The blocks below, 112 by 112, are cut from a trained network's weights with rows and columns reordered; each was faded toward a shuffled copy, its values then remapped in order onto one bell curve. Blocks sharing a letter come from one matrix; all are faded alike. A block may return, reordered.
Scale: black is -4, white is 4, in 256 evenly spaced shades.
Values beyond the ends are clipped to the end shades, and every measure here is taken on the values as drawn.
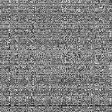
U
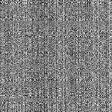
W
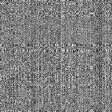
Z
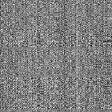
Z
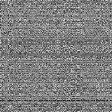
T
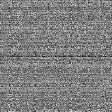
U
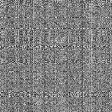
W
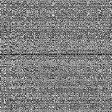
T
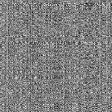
Z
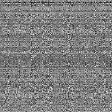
U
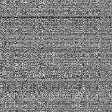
T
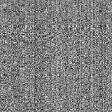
Z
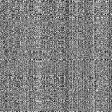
W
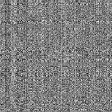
Z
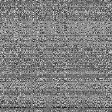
U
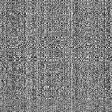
W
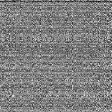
T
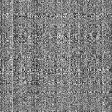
W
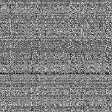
U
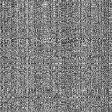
W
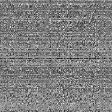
U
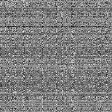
U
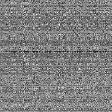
T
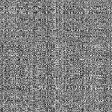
Z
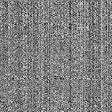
W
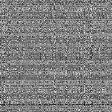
U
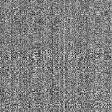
Z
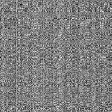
Z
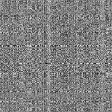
Z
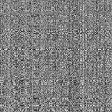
Z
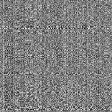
Z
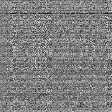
T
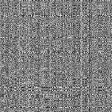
W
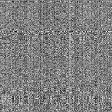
Z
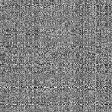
Z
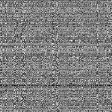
U
